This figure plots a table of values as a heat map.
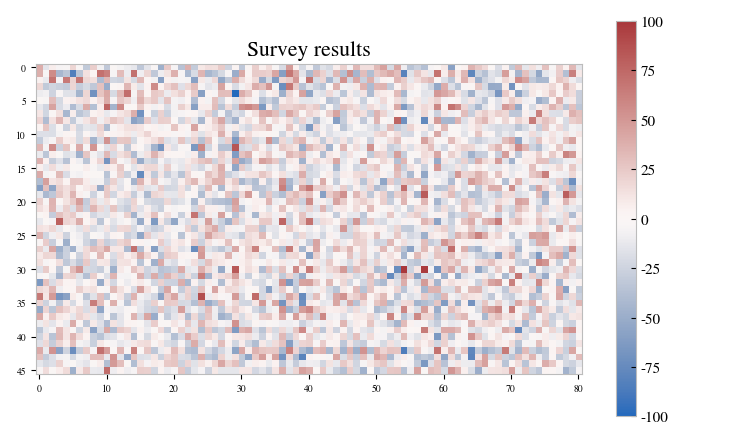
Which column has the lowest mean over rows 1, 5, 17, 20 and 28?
74
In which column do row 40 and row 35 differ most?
64
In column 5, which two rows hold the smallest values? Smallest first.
1, 42
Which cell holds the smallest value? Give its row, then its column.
4, 29
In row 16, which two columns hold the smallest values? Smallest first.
15, 57
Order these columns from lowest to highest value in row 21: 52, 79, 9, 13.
13, 79, 52, 9
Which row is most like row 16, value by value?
25
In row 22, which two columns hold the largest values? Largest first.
23, 27
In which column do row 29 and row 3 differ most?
17
